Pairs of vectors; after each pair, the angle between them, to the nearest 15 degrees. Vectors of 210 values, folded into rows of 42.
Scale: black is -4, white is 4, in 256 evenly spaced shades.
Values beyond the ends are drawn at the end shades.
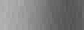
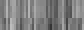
75 degrees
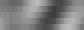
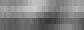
60 degrees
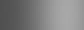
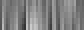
90 degrees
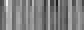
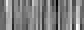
45 degrees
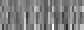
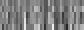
15 degrees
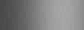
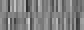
90 degrees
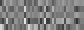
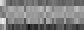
120 degrees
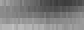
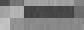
75 degrees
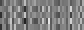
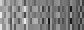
150 degrees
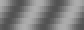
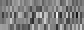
105 degrees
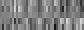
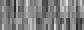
135 degrees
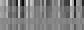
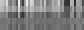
45 degrees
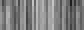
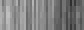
45 degrees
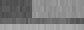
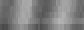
105 degrees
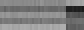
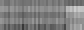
150 degrees
